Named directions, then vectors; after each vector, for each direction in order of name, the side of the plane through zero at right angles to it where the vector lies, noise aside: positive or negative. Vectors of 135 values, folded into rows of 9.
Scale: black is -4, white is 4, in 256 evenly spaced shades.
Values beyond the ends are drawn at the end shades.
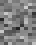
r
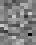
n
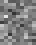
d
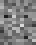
negative, positive, negative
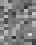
positive, negative, negative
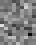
positive, positive, positive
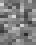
negative, positive, negative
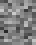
negative, positive, positive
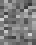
positive, negative, negative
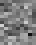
positive, positive, positive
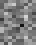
positive, negative, positive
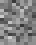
positive, positive, positive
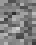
positive, positive, negative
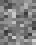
negative, positive, positive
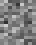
positive, positive, negative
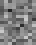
positive, negative, positive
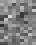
negative, negative, positive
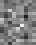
negative, positive, negative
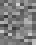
negative, negative, positive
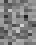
negative, positive, negative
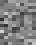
negative, negative, positive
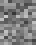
positive, negative, negative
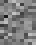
negative, negative, positive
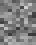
positive, positive, positive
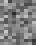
positive, negative, negative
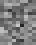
positive, negative, positive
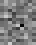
positive, negative, positive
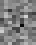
positive, negative, positive
